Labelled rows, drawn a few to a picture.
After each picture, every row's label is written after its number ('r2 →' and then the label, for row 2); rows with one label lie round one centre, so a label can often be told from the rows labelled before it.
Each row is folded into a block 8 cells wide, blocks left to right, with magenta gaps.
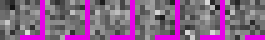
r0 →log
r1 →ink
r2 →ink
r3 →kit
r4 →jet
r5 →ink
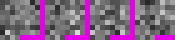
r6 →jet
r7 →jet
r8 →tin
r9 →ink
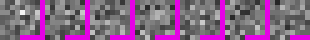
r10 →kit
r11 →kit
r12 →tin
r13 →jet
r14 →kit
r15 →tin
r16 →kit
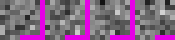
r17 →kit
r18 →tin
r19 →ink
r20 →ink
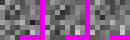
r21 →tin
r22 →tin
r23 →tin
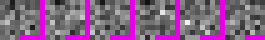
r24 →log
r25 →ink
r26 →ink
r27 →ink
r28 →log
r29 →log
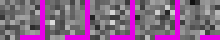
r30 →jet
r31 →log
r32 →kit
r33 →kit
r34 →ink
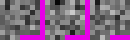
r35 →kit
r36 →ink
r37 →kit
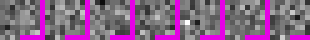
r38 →jet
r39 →kit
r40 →ink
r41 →jet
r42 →log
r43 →kit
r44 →kit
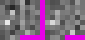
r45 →log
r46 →log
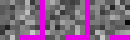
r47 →jet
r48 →tin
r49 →jet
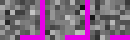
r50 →tin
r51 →jet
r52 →kit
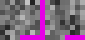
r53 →jet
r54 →ink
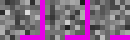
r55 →ink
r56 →kit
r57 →jet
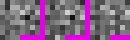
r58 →kit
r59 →kit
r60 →kit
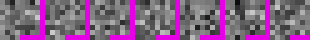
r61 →ink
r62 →jet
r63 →tin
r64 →log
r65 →kit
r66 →ink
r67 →tin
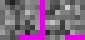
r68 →ink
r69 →log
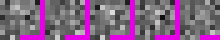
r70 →kit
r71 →jet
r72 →kit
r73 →kit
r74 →jet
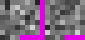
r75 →kit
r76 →tin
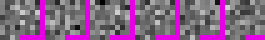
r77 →kit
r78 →log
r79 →ink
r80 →kit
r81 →kit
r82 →tin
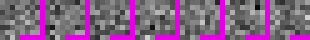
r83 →jet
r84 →jet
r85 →kit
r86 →kit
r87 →kit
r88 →ink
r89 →ink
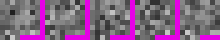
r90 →jet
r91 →jet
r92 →kit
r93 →tin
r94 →jet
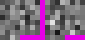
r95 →kit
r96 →log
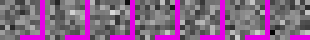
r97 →tin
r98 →ink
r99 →kit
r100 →jet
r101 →tin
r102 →jet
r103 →jet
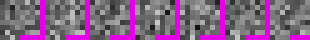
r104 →jet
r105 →jet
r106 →tin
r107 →kit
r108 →kit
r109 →jet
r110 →tin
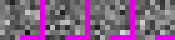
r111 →ink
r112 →tin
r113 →jet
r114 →log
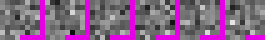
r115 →ink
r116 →ink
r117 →jet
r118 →jet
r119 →log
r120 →log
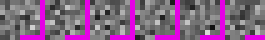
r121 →kit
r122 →log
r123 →tin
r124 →kit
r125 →log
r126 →tin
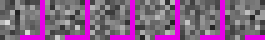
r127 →log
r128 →kit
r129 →tin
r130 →jet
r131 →log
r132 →kit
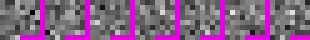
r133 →kit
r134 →jet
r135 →log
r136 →ink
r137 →log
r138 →ink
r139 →kit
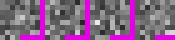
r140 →jet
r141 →tin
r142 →log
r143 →jet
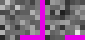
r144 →tin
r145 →tin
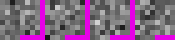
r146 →ink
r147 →kit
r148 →log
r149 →tin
